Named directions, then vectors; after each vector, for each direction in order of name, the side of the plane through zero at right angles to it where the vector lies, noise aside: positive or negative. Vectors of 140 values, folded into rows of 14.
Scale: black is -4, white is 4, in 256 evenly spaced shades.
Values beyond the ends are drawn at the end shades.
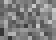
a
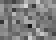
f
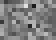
negative, positive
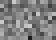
negative, negative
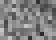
negative, negative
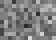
positive, positive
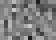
negative, negative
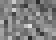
negative, negative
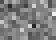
positive, negative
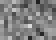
negative, negative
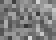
positive, positive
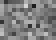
negative, positive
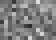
positive, positive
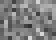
positive, positive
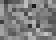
negative, positive
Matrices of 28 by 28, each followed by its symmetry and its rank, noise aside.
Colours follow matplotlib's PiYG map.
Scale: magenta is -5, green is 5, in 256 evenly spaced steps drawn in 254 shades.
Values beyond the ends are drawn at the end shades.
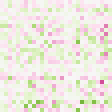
antisymmetric, rank four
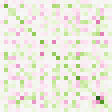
symmetric, rank four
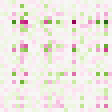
no symmetry, rank two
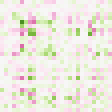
symmetric, rank two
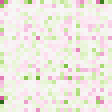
symmetric, rank three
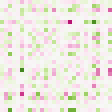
antisymmetric, rank four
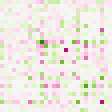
symmetric, rank three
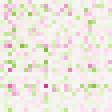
no symmetry, rank four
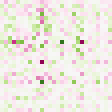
antisymmetric, rank four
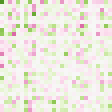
no symmetry, rank four
